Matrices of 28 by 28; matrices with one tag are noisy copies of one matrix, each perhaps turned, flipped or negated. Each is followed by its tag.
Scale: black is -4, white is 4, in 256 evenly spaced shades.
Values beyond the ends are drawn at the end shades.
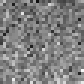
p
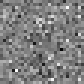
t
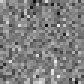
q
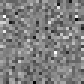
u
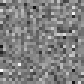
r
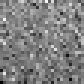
p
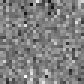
q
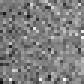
p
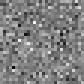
t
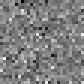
u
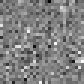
u
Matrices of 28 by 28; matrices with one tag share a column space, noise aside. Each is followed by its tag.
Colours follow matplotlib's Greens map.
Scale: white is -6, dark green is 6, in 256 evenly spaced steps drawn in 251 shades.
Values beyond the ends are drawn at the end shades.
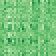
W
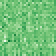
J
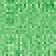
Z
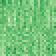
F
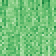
F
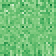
Z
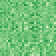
J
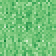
J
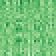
W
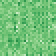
J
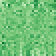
Z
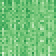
W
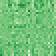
Z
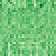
Z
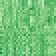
F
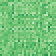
J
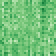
W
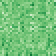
J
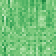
F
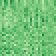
F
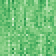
F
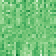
Z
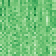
F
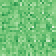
J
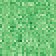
J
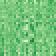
W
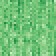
W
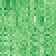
F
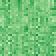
F
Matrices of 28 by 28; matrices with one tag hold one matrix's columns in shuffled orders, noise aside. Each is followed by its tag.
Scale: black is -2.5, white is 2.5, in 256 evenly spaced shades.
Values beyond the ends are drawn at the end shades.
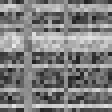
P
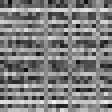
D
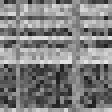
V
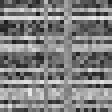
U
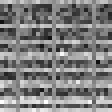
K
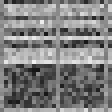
V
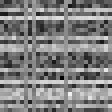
U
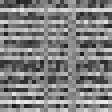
D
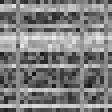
P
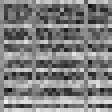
K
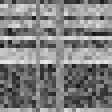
V
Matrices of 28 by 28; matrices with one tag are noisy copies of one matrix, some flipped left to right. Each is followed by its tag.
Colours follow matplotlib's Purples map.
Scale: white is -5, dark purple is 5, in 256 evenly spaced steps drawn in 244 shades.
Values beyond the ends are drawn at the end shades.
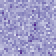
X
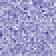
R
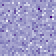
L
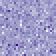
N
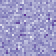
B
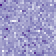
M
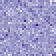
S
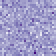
X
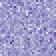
R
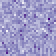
B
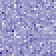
X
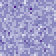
R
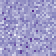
X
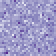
B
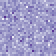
L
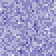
X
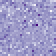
S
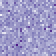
N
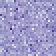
L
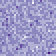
B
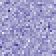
N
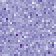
B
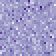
R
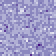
N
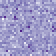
L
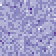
R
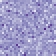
N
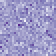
S
